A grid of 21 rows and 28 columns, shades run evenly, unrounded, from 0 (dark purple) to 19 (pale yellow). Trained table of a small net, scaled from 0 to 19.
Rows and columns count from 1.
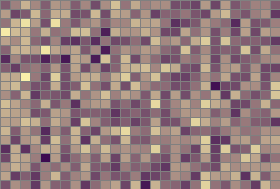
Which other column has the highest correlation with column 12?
14
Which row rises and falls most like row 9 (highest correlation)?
3
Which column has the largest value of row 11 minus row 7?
10
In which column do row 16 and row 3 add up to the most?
6
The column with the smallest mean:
22
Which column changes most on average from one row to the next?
5
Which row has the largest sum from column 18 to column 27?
12
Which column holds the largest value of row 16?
21
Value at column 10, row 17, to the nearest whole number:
10
